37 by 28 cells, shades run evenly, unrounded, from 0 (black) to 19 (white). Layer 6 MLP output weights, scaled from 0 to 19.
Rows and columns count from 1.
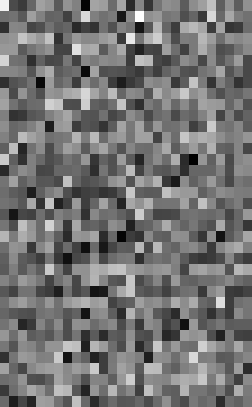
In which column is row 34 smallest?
28
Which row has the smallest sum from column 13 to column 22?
7
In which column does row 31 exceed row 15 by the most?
22
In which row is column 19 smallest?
31
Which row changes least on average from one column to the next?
18
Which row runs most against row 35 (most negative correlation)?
2
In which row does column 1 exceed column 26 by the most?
15
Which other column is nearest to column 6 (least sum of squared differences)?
19
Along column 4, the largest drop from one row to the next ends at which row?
37
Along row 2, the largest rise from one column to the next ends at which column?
24
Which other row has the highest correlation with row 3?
35
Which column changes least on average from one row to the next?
26
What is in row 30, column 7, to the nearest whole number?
10
